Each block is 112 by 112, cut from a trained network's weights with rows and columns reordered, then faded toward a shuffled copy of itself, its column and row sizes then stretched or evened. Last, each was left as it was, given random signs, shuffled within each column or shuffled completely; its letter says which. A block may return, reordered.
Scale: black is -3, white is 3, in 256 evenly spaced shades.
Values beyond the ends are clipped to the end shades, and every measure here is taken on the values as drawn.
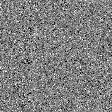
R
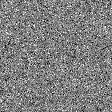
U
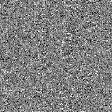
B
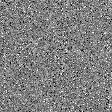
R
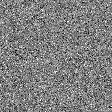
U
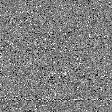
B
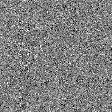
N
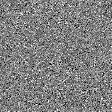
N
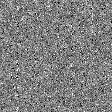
R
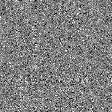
B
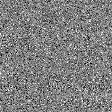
N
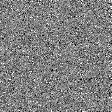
N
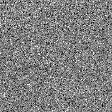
N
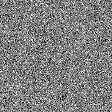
N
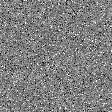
U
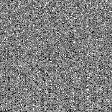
B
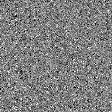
B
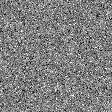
U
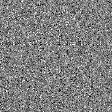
B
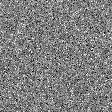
U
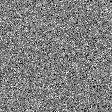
U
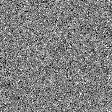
R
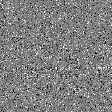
B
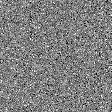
R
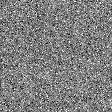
U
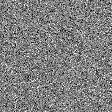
R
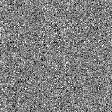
B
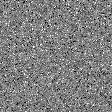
U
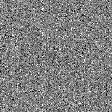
B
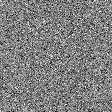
U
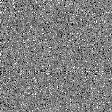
B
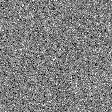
U
